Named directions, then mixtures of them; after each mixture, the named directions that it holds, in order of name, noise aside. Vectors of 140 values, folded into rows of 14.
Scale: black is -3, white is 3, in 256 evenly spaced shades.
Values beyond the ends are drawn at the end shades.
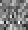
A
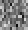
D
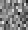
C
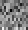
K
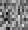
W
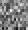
K.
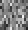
A, D.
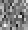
D.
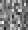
A, C.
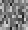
A, D.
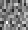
C.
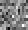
A, W.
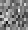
C, W.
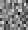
C.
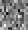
D, K, W.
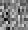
W.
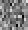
D.
